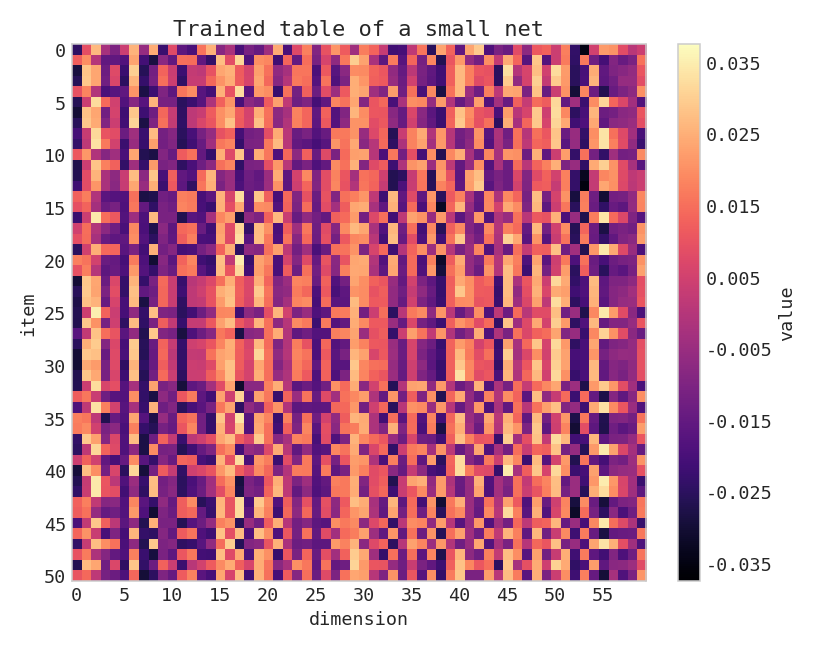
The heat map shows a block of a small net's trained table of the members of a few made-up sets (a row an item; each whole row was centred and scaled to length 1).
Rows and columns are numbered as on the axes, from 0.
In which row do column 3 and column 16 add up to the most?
47
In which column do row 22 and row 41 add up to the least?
0
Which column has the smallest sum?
7
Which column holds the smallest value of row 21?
38
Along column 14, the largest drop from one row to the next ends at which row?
1
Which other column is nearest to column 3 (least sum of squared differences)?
57
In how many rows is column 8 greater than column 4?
18
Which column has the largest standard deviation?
55
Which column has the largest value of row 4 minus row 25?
17
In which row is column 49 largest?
34
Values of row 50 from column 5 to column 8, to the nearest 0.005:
-0.02 0.015 -0.03 -0.025
